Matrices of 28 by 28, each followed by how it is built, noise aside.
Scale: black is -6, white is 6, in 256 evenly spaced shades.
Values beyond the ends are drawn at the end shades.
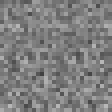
repeating columns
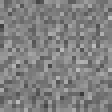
repeating columns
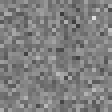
noise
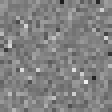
sparse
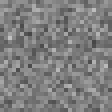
repeating columns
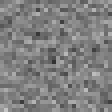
low rank
